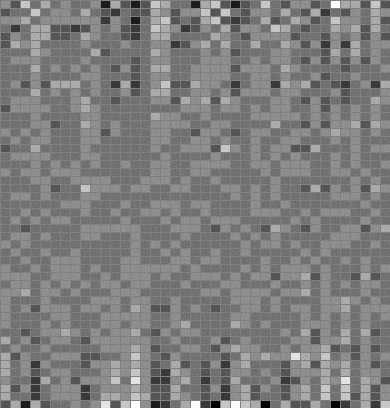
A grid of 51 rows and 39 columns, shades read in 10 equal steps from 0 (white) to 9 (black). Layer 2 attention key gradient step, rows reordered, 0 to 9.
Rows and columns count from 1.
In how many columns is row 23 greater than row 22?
13
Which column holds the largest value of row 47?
17
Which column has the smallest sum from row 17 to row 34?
9
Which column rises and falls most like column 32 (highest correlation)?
23
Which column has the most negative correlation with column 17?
14
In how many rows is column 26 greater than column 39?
9
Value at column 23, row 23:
5
